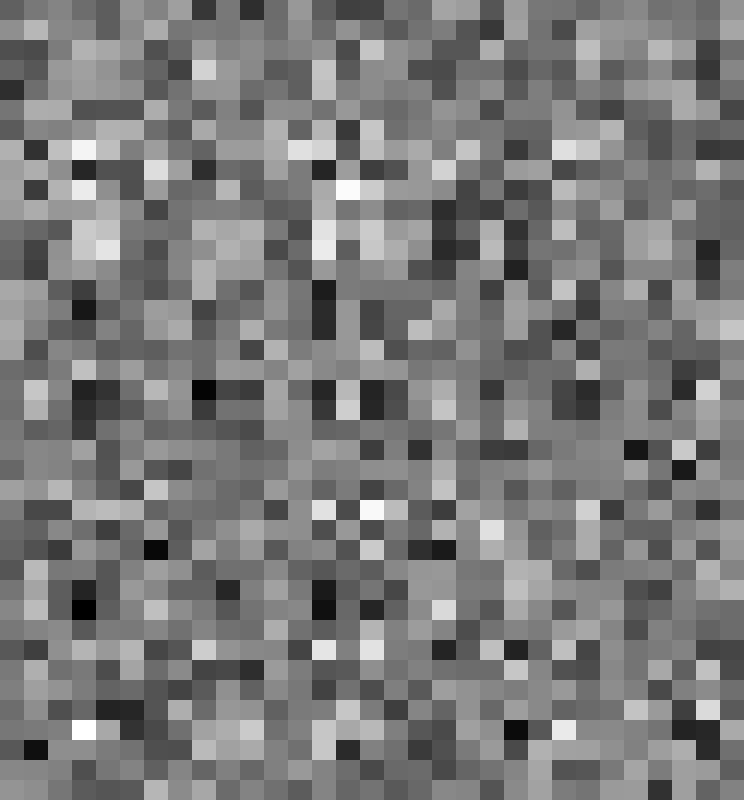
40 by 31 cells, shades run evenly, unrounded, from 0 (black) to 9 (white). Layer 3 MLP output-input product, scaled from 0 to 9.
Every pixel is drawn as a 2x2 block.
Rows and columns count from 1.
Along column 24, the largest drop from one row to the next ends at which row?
9
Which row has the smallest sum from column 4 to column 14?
20
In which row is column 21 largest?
27
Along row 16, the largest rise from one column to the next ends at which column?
15
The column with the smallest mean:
30
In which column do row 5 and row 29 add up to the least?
1
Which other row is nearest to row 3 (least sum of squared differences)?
5
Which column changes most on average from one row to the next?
16
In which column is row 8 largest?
4
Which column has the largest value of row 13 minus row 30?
14
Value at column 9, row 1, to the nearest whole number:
2
